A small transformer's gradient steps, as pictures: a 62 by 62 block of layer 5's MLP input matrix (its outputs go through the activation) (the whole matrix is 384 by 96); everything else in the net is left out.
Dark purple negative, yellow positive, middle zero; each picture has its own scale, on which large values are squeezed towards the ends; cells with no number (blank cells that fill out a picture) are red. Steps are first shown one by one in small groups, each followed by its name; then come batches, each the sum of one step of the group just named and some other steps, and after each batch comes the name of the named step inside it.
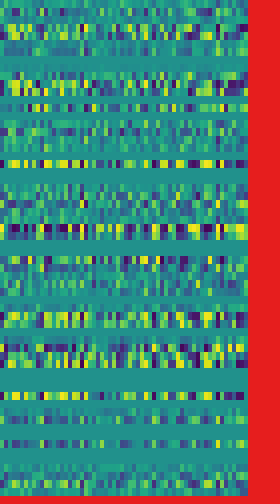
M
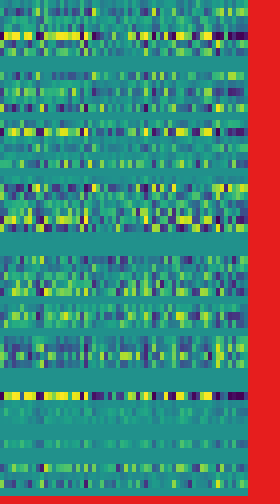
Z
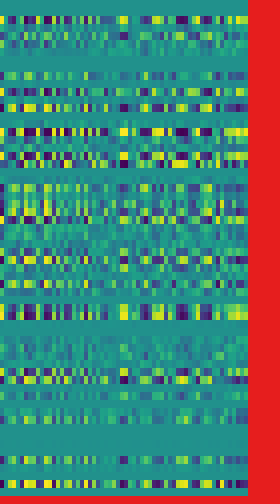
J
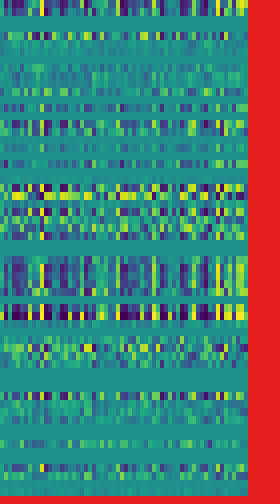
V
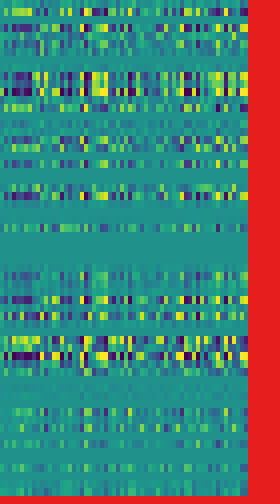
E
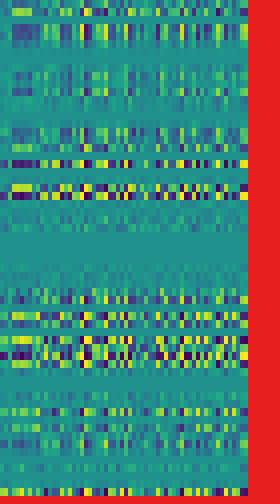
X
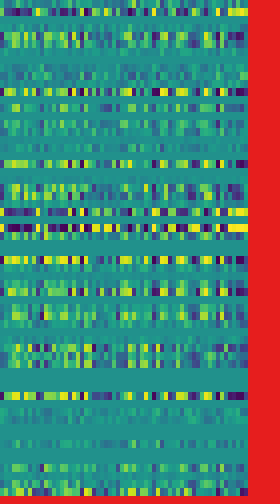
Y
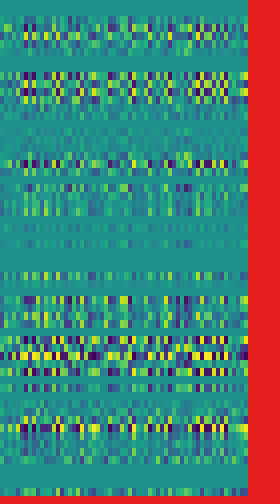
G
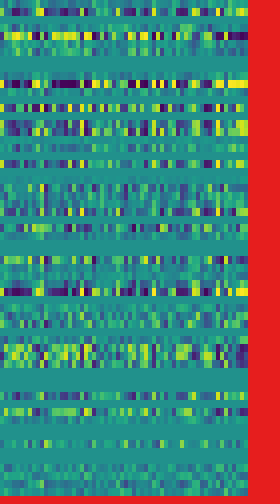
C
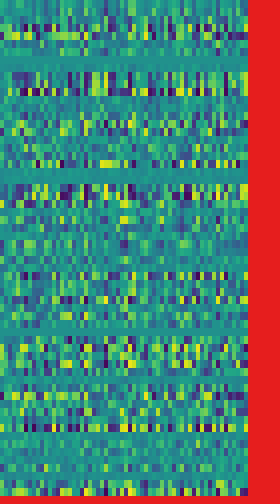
Z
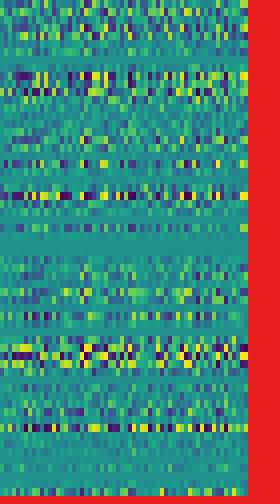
E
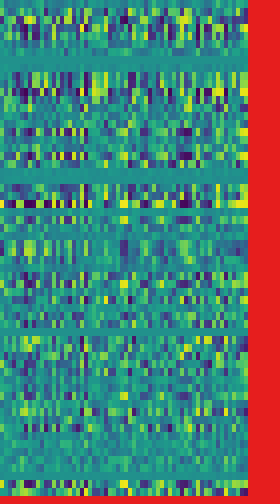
E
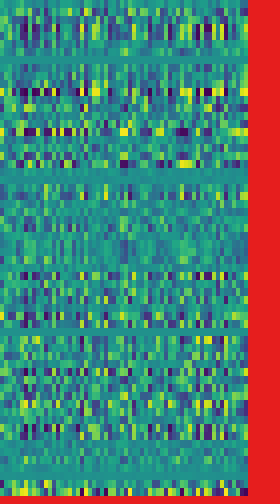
J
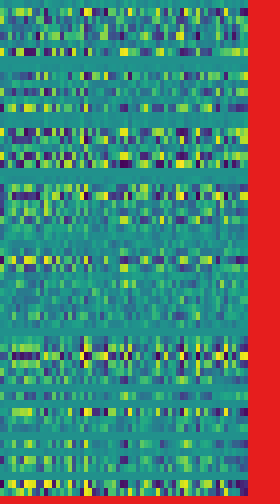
J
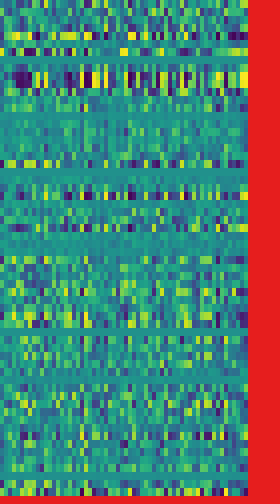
Y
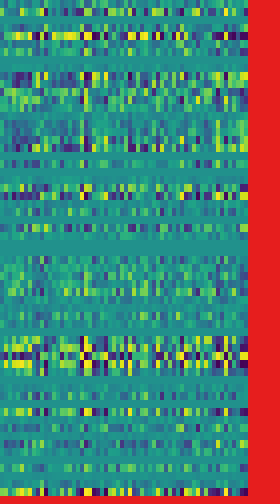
C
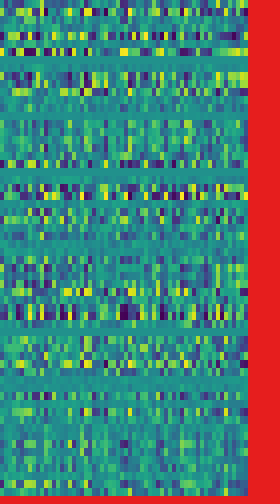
V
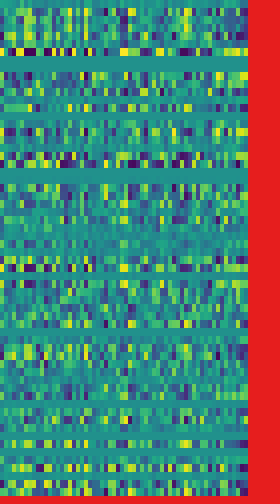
C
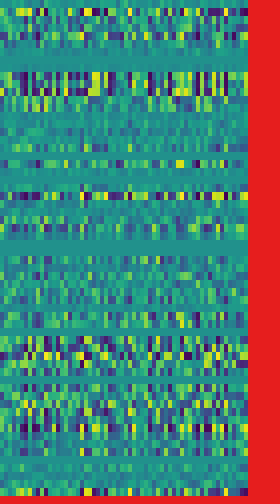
M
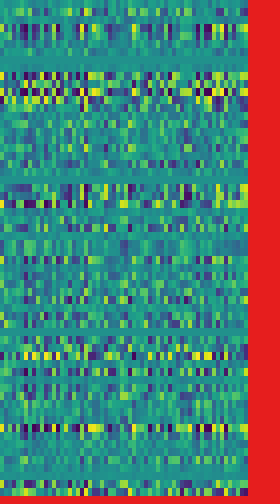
G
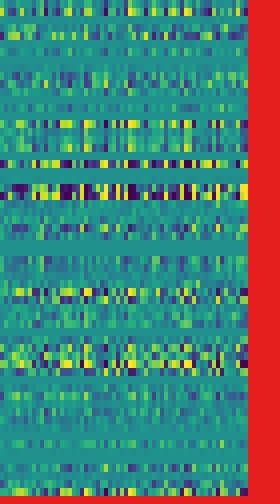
M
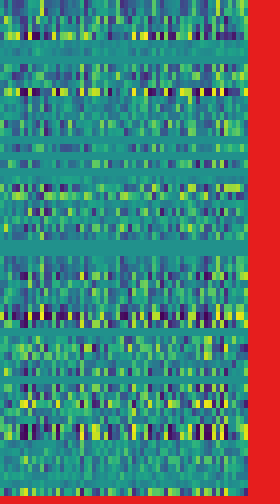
V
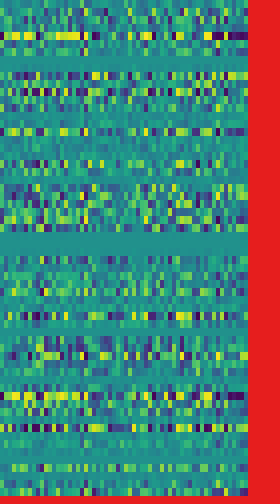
Z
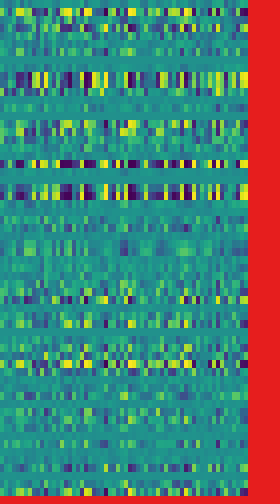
E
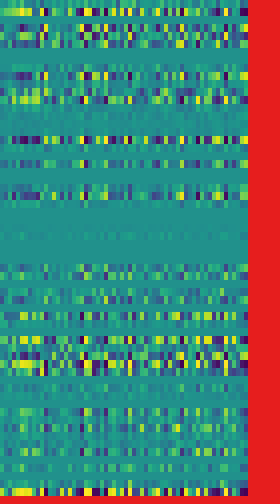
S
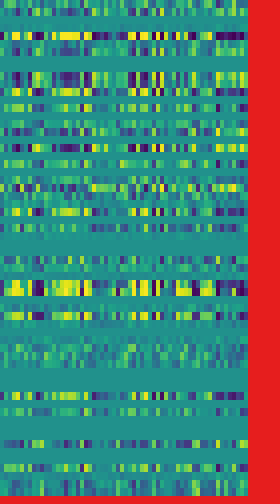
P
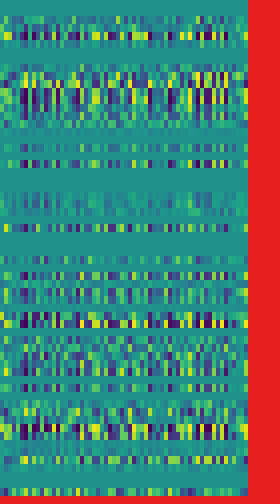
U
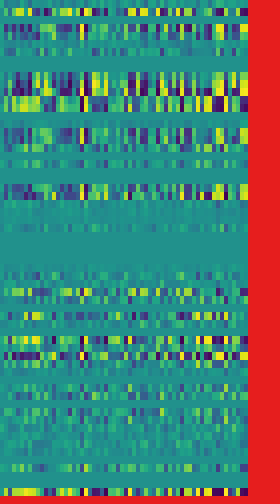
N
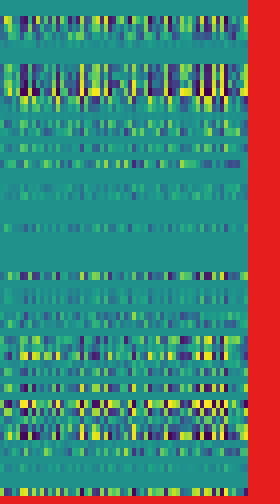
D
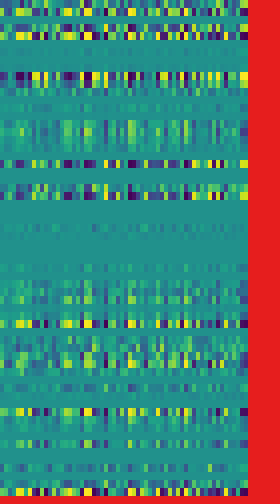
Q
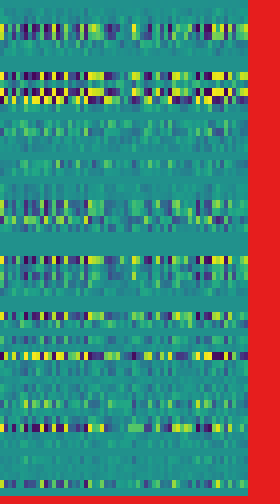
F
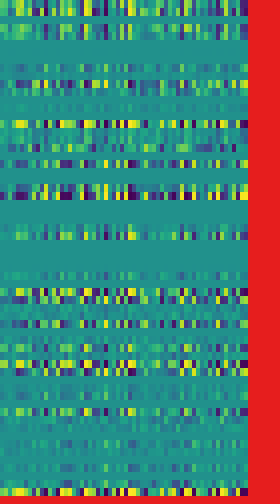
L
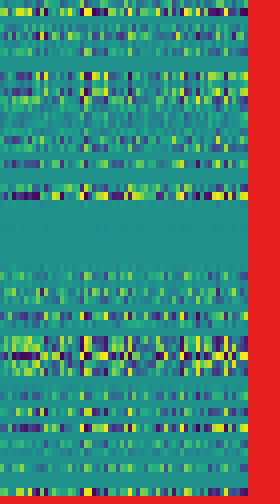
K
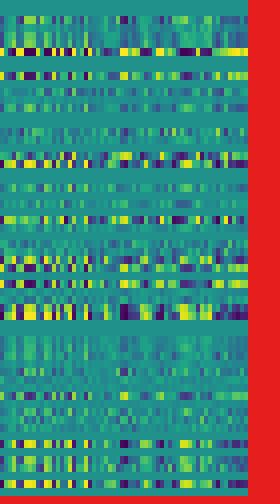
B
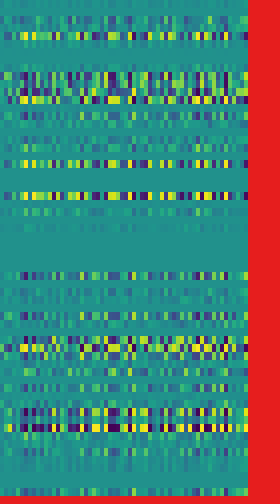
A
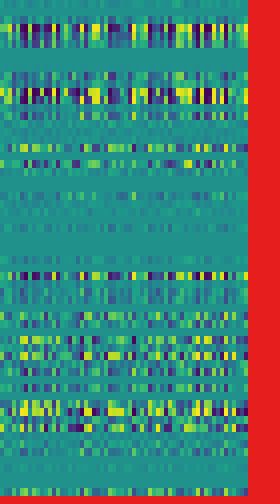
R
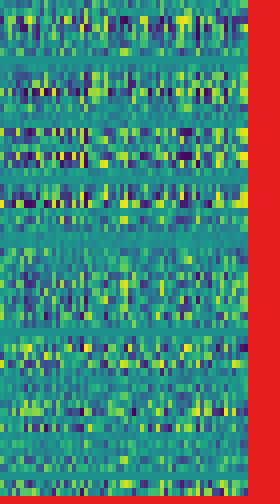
R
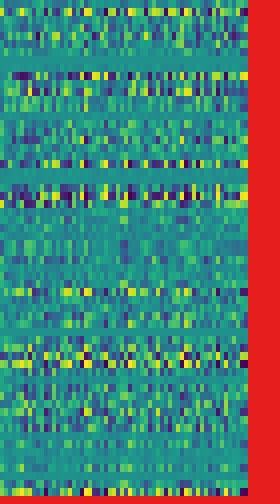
S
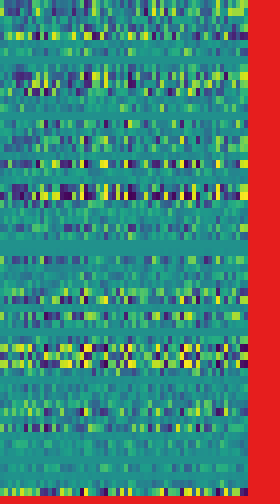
L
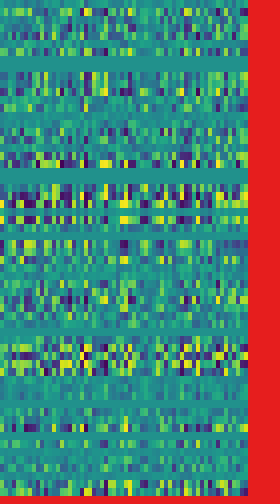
K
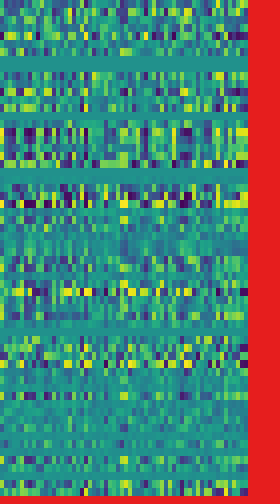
N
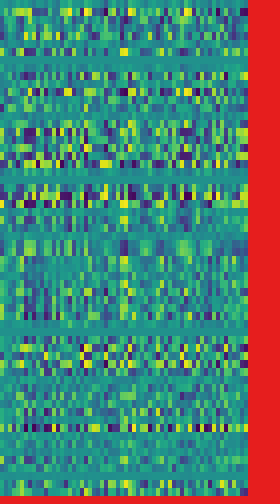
A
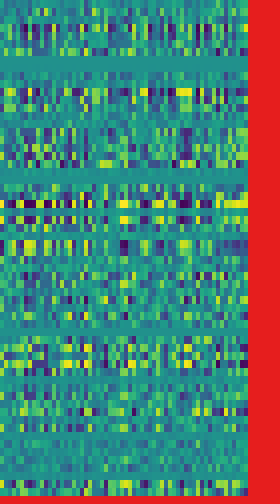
R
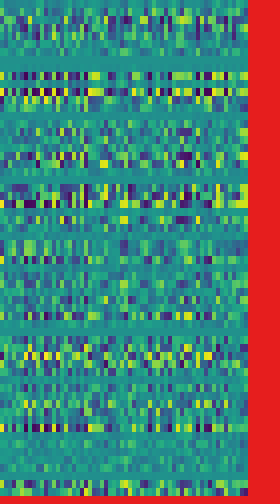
F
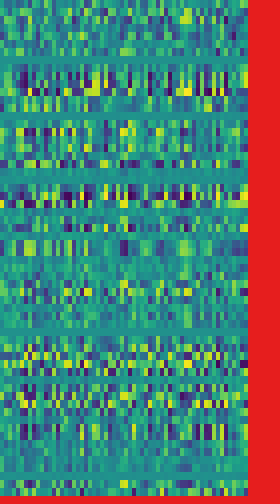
D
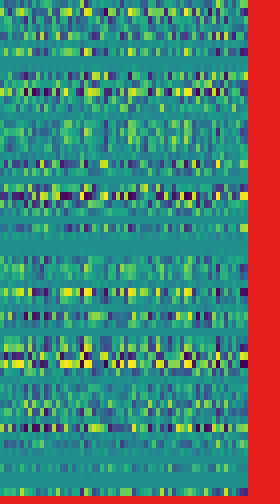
K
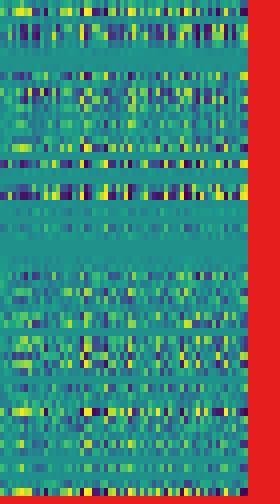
R
